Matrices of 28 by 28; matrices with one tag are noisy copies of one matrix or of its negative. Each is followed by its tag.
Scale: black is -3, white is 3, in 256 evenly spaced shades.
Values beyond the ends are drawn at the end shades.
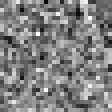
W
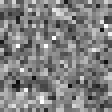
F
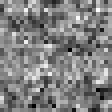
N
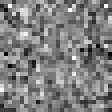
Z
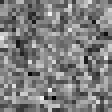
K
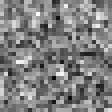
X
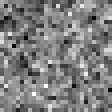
K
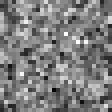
Z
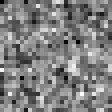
X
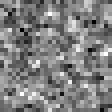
K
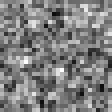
X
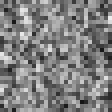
Z
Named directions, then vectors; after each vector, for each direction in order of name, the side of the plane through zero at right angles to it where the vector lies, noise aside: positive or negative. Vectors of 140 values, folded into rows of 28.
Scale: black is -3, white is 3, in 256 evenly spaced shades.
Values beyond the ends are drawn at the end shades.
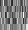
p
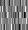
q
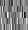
positive, positive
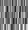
positive, negative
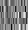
positive, negative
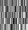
positive, negative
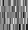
negative, positive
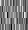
negative, negative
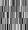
negative, negative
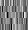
negative, negative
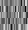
positive, negative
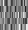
positive, negative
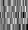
negative, positive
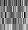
positive, positive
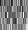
positive, positive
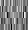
negative, negative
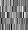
negative, negative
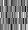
positive, negative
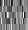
positive, positive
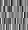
positive, positive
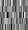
negative, negative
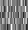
negative, positive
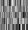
negative, positive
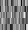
positive, negative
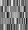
negative, negative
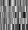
negative, positive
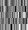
positive, negative
